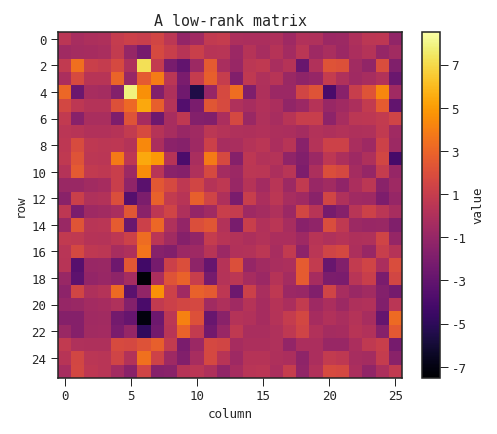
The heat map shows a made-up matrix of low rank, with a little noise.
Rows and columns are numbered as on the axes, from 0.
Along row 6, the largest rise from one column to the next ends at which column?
5
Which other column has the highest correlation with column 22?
13
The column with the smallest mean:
25
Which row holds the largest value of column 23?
4
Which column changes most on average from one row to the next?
6
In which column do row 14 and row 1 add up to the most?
7
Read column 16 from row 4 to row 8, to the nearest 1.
-1 0 0 0 0
